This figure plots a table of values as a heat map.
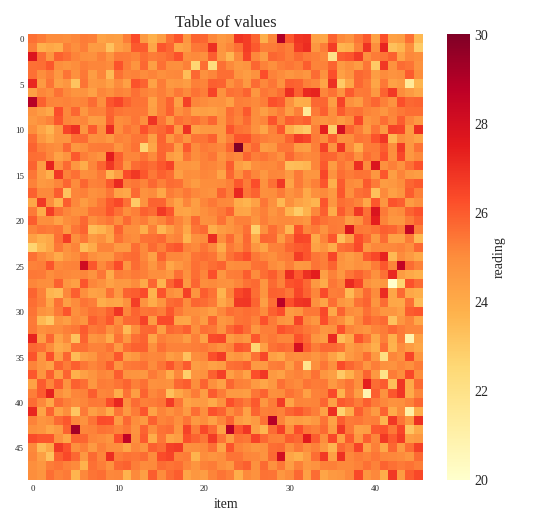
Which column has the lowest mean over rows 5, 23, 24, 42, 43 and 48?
44
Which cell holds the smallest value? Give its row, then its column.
27, 42
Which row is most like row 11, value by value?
24
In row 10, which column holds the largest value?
36
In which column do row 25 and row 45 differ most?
43
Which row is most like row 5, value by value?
41
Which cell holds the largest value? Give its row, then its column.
12, 24
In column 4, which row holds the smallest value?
17
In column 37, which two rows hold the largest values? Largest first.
21, 27
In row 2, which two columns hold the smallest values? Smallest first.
35, 23
